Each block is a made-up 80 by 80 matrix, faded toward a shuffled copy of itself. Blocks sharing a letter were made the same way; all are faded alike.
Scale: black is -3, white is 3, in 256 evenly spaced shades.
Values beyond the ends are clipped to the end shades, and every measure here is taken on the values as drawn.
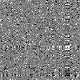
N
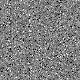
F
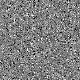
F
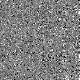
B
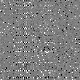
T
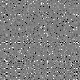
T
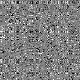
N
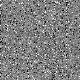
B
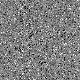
F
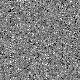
F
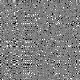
T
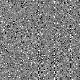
B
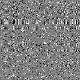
N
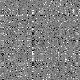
T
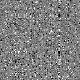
B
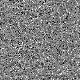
F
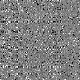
N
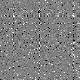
T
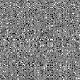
N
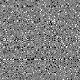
N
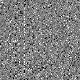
B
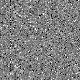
B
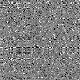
N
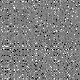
T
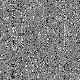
B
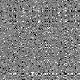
N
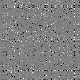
T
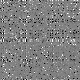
T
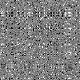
N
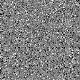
B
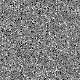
F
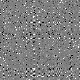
T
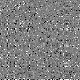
T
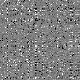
T
